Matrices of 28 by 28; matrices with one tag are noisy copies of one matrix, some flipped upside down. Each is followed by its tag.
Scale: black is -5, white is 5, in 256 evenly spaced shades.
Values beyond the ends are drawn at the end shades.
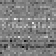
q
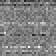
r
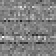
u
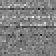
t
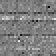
u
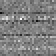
u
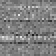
u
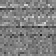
t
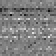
q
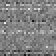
r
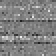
u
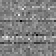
u
